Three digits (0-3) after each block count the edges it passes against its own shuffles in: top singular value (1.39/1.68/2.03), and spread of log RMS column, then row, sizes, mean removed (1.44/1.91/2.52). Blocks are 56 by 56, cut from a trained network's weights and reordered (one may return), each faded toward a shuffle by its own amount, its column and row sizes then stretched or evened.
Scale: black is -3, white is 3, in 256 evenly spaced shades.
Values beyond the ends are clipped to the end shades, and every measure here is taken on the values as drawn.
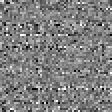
0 0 3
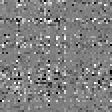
1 2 3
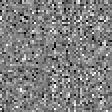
2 2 0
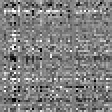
2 3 3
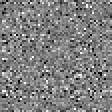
3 1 1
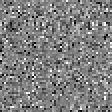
2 1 1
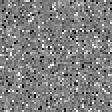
1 1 0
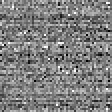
2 1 1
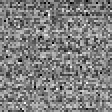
1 1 0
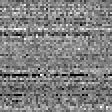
3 0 3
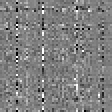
2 3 2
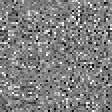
1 1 1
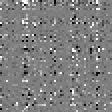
2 3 3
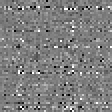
1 1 3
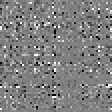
1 3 3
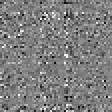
1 2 3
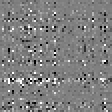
1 3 3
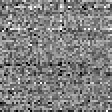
1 2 2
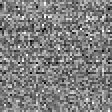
0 1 1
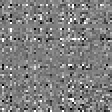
0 3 3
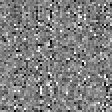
2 2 0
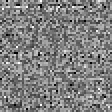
0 1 2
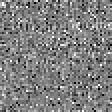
2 0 1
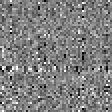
2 2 1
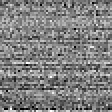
3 0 2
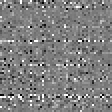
2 2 3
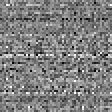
1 1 3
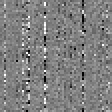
1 3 0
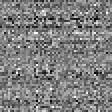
1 2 3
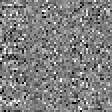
2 2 0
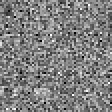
1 0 1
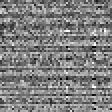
3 2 0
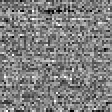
1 1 2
